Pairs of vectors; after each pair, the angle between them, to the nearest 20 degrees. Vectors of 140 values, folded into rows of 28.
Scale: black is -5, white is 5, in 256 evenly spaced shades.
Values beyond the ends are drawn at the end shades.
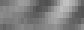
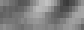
160 degrees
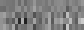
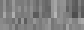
60 degrees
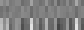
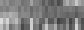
40 degrees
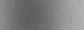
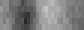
80 degrees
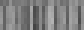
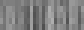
20 degrees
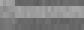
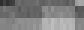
120 degrees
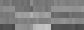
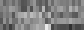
40 degrees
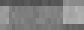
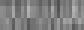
60 degrees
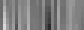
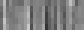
40 degrees
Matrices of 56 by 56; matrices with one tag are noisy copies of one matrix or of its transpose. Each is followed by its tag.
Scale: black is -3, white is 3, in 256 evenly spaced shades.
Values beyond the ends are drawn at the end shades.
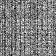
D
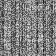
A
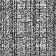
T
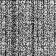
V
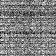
V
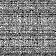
T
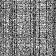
T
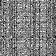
T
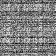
A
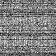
T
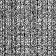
D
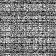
A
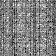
T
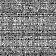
T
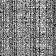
T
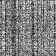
V
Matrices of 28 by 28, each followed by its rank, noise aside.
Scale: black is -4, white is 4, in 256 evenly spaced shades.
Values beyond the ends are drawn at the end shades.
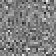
six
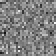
seven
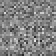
seven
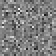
six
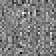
five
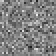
seven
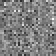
five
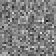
seven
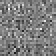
six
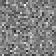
seven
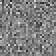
six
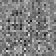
five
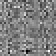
five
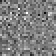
six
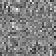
seven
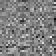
six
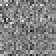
five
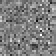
seven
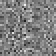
six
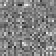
five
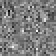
six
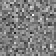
eight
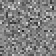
six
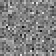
eight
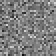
eight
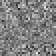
seven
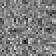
six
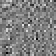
six
